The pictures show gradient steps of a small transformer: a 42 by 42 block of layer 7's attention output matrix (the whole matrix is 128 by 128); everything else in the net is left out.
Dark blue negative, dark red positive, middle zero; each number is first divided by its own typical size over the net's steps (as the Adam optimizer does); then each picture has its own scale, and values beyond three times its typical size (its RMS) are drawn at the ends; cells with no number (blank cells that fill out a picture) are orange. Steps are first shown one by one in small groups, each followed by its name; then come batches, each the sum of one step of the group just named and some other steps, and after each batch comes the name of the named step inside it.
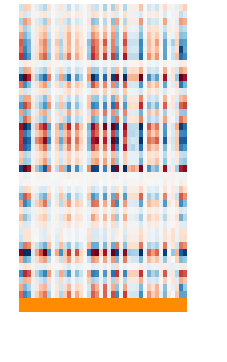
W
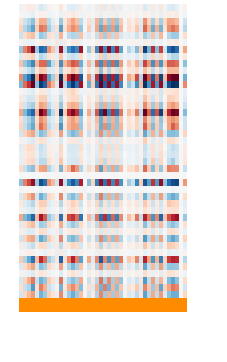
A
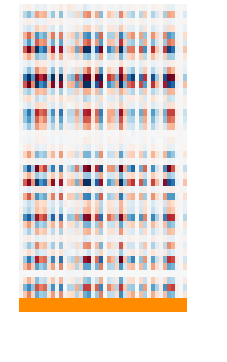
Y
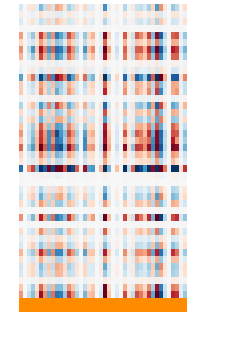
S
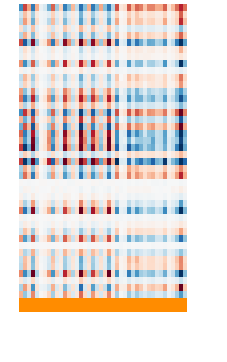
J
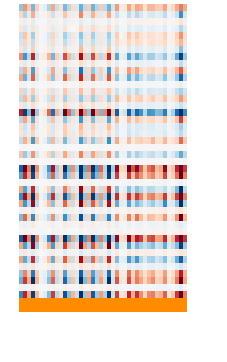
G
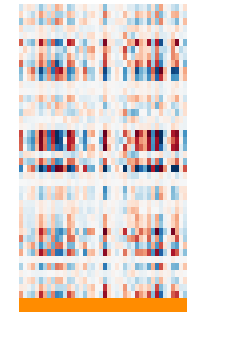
S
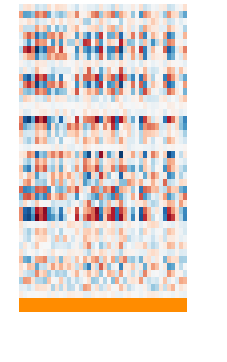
Y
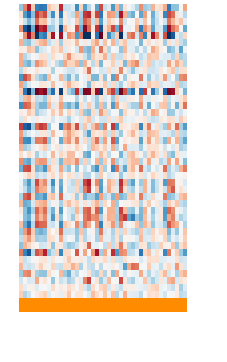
W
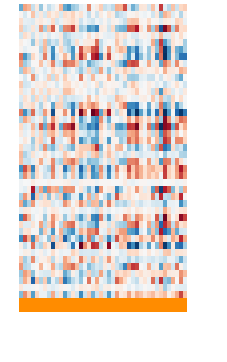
G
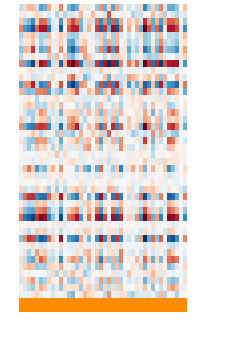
A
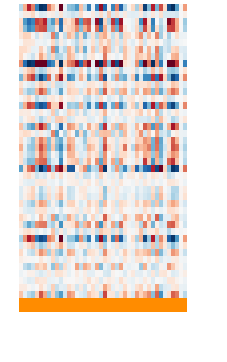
S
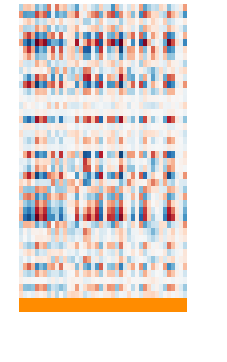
Y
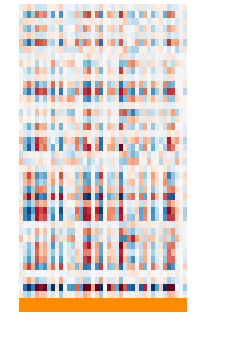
Y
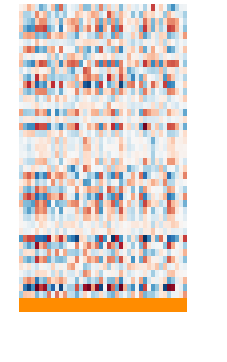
Y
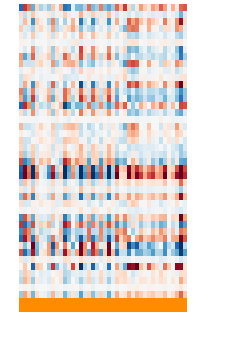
G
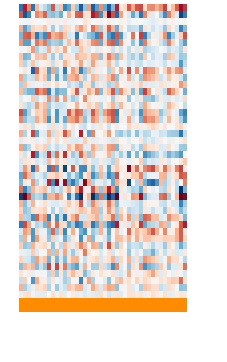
G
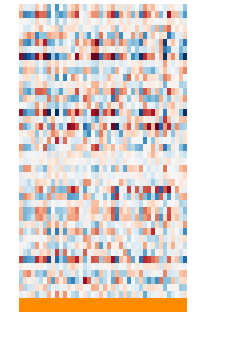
W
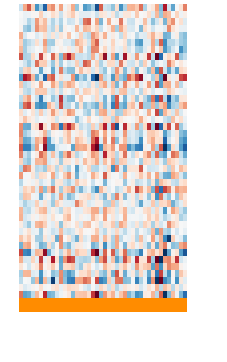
W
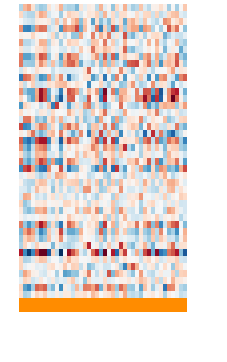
W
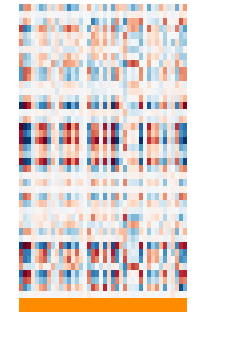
W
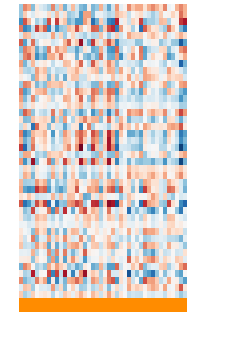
J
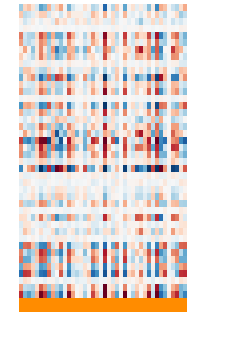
S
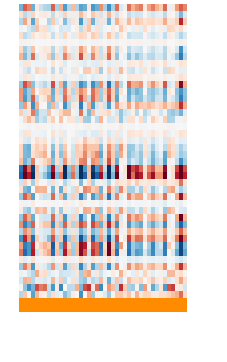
G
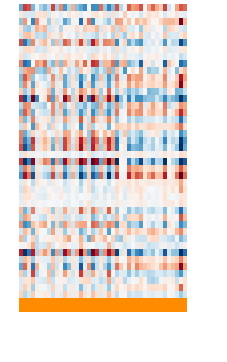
J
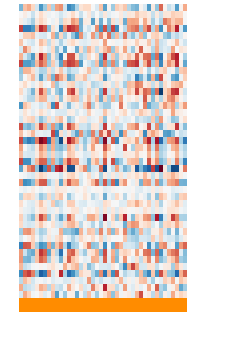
S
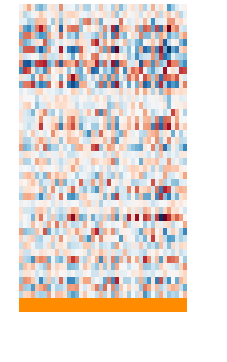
A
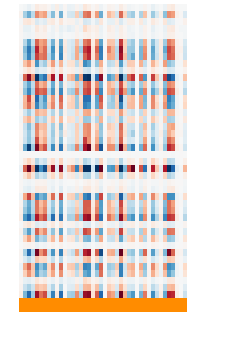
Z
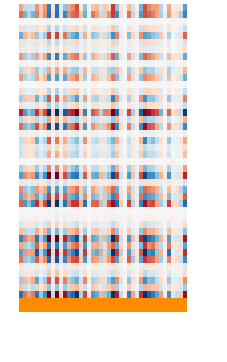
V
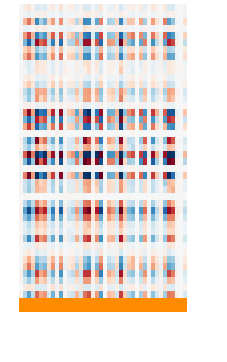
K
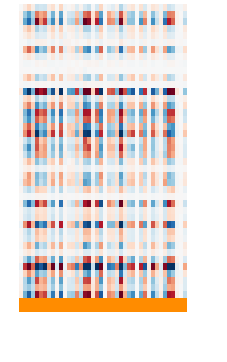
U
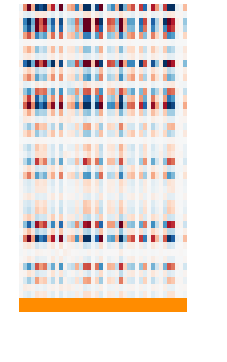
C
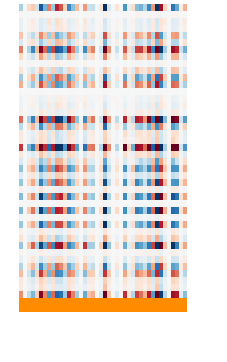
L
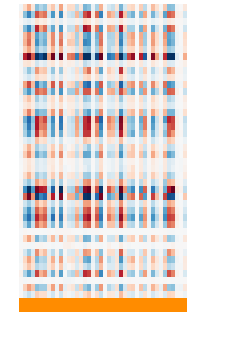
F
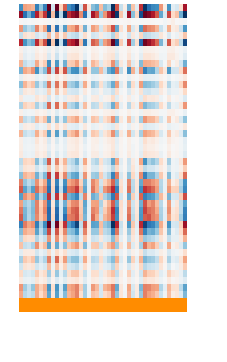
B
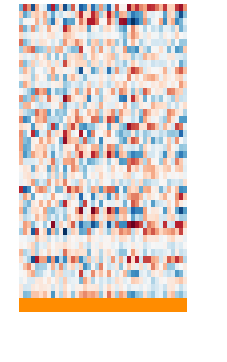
U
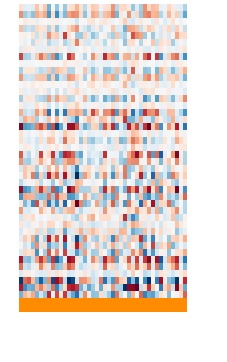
V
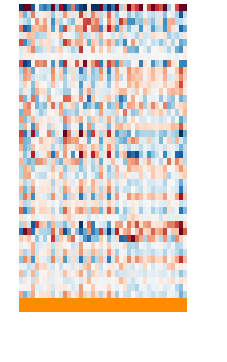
C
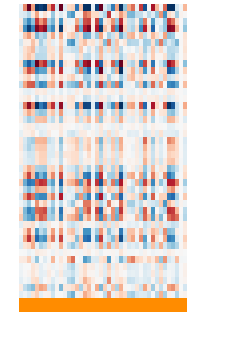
C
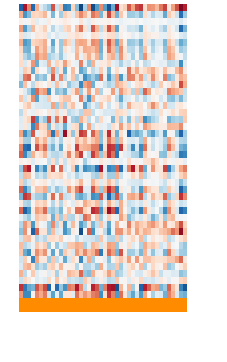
Z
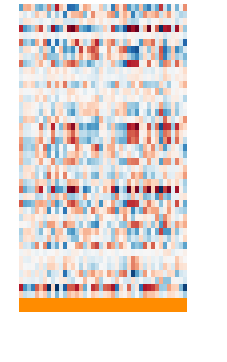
B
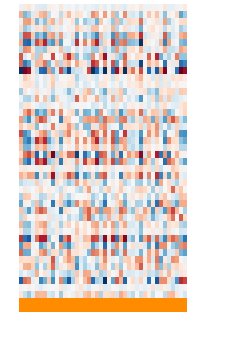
K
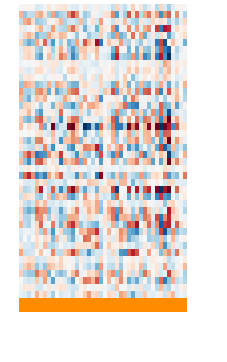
K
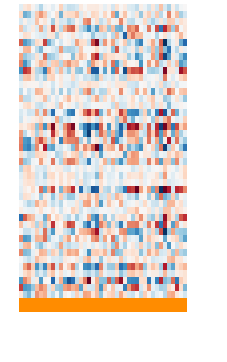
U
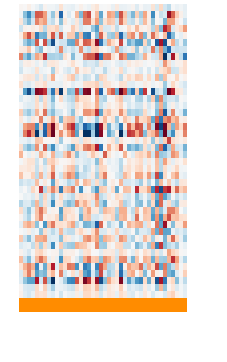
U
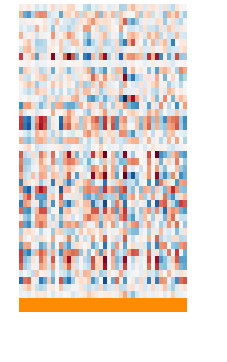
F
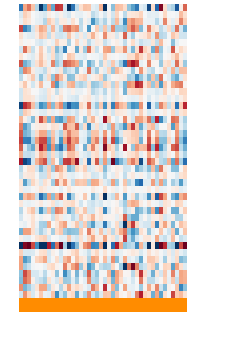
L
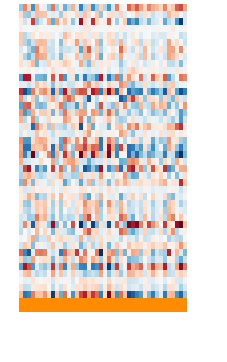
Z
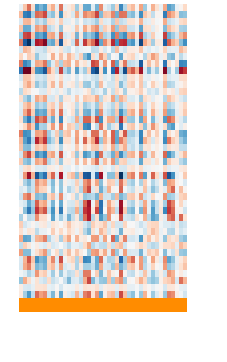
K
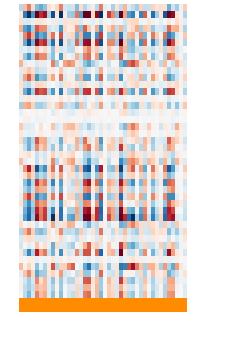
Z
